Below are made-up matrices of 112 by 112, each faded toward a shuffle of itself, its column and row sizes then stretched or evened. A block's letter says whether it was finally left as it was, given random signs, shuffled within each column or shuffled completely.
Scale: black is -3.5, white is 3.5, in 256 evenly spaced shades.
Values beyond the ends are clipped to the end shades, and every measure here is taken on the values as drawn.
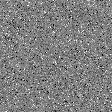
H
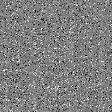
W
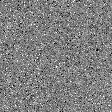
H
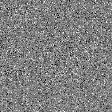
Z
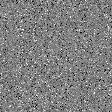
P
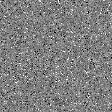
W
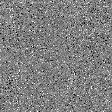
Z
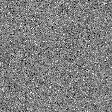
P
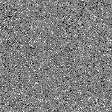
W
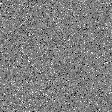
P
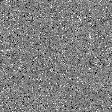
Z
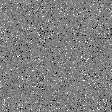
Z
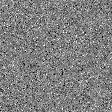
H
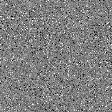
W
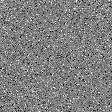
H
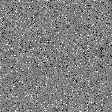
Z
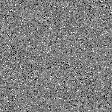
Z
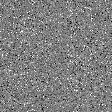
P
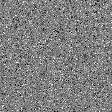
P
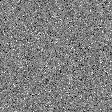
H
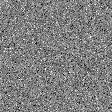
H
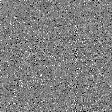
W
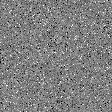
H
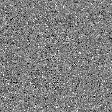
Z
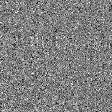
W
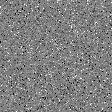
H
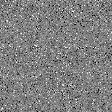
W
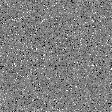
Z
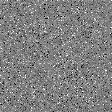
Z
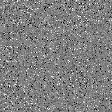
W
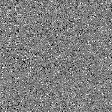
W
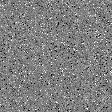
P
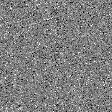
Z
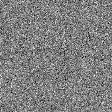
P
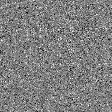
Z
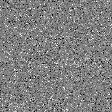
W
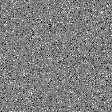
W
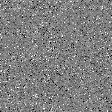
Z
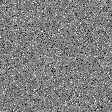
H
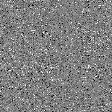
W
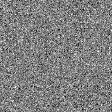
W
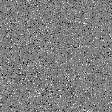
Z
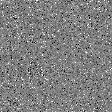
Z
